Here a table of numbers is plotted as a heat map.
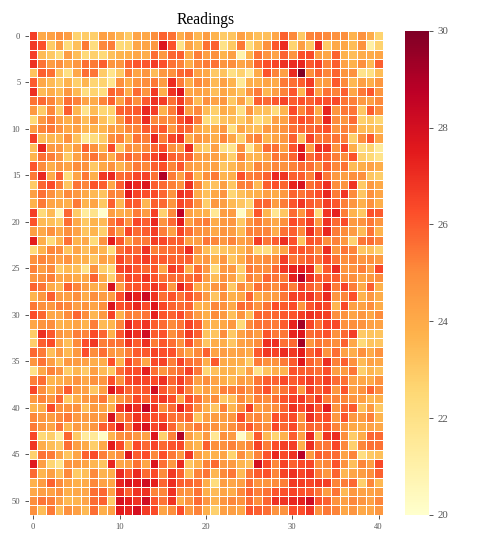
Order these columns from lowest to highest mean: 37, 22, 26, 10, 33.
22, 37, 26, 10, 33
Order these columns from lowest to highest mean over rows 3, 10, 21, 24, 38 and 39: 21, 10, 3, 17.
21, 3, 10, 17
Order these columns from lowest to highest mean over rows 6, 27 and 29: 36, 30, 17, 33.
33, 30, 36, 17
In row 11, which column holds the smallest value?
6
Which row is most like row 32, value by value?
16
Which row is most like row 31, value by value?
26
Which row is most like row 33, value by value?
45
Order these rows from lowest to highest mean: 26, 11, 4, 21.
4, 11, 21, 26
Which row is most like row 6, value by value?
11
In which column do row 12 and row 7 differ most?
40
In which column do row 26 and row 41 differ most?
9
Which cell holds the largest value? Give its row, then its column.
4, 31
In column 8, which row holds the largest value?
15
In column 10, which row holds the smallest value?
1
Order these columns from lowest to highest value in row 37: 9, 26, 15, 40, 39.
39, 40, 26, 9, 15
